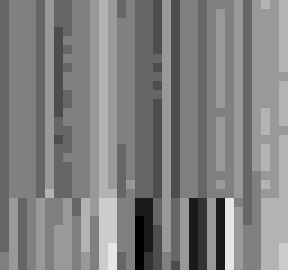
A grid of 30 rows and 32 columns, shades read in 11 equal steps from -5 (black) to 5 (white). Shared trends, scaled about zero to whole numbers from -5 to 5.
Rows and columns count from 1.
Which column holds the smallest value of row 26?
16
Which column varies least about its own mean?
4
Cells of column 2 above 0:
8
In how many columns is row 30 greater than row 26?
4
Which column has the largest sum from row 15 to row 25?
12
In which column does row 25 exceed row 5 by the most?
26
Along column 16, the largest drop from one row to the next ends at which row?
23
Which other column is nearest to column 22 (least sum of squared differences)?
25
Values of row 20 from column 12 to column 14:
2 1 -1
